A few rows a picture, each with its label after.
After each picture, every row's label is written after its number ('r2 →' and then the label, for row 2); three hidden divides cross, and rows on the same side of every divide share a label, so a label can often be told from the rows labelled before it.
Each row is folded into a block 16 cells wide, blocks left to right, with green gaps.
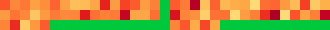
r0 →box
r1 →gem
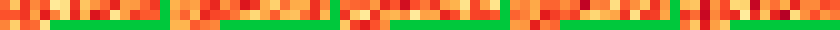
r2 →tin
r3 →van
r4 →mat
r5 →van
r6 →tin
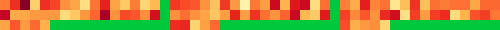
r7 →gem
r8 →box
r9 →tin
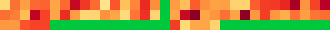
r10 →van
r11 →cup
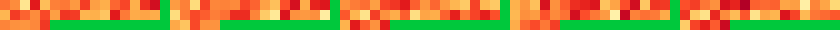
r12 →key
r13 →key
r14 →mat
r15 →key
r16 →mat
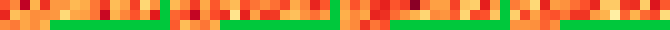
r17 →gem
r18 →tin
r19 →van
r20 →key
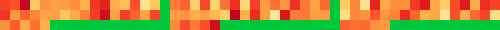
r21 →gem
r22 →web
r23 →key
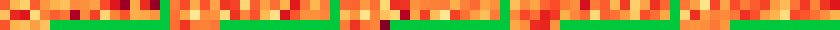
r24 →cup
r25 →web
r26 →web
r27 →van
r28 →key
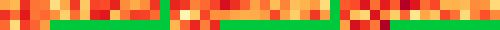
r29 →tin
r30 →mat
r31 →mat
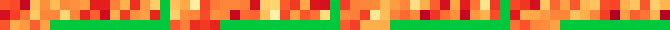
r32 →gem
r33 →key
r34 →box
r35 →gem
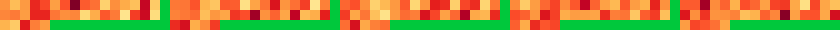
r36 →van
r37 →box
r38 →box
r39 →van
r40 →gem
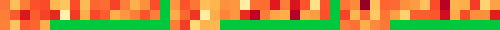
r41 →tin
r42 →box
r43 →gem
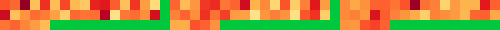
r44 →gem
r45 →van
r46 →van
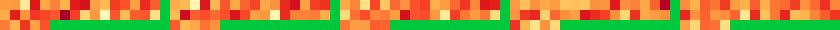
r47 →key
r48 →key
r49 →key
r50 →cup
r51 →tin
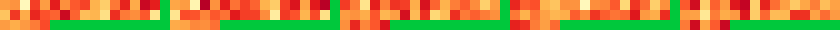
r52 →key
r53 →key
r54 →web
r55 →box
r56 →web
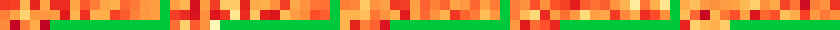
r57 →web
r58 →tin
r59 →web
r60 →mat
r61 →cup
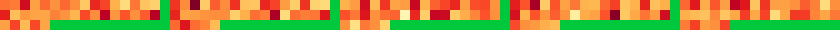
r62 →gem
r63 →gem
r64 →tin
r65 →gem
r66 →web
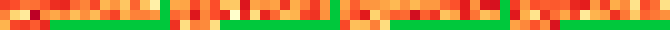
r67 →mat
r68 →tin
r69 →cup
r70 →mat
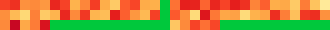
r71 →web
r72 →mat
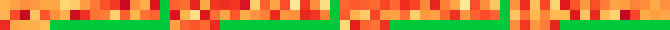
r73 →cup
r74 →mat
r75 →mat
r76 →web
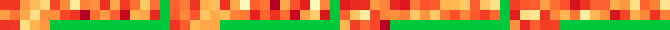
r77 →box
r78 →box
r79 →mat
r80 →mat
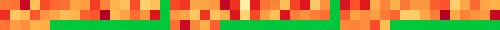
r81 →gem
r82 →web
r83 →gem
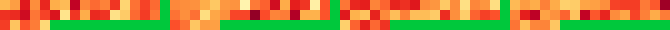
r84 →tin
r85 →box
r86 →mat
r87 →cup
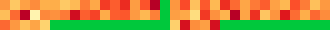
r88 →cup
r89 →web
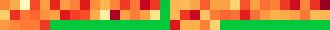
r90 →key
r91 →cup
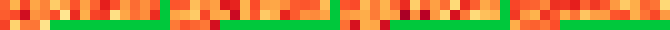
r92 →tin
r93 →web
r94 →web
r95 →mat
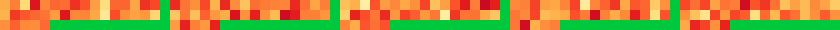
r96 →key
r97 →web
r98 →key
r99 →box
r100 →mat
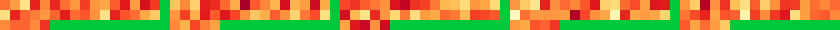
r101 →key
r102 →van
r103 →mat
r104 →key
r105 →tin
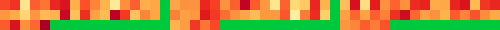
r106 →web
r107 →van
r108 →key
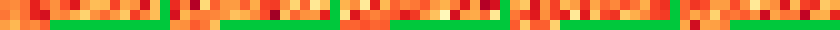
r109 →van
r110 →gem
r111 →key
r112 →tin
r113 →box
